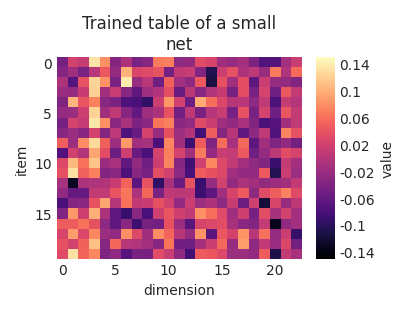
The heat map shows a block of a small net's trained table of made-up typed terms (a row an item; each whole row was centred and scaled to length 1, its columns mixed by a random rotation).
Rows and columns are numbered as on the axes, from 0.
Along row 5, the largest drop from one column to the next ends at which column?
4
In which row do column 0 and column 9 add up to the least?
12
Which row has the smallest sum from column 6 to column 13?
16
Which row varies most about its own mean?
2
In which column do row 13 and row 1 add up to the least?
14
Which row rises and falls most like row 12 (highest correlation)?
13
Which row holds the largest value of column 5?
18
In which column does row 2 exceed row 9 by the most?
6
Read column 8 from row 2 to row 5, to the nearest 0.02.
0 -0.02 -0.1 -0.02
